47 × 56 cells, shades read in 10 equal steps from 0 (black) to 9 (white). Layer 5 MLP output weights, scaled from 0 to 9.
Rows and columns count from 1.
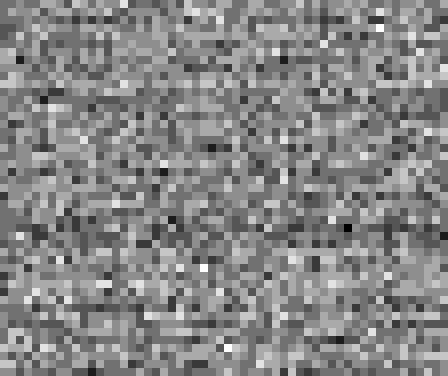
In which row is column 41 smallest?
3
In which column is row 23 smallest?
10
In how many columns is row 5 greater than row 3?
36
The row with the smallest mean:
29
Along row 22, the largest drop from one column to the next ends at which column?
37
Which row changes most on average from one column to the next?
44
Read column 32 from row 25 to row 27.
4 3 5
